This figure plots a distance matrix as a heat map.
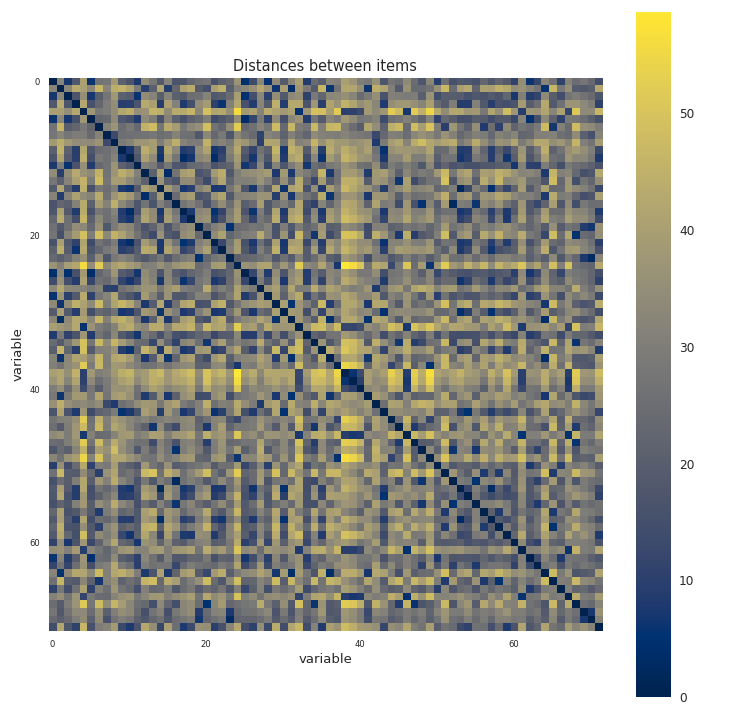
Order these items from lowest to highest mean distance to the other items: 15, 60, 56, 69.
60, 69, 56, 15
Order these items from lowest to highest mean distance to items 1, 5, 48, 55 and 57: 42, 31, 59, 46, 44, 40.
31, 59, 44, 40, 46, 42
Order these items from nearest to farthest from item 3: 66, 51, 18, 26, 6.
26, 18, 51, 6, 66
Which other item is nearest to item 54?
43
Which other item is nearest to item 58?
65
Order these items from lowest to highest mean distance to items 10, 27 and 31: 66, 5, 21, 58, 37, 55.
21, 5, 66, 55, 37, 58
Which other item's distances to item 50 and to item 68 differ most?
20
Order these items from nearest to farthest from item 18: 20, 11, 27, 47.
11, 27, 47, 20
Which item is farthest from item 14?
38
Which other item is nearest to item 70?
23
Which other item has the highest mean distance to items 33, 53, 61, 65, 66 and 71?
24
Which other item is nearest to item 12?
15
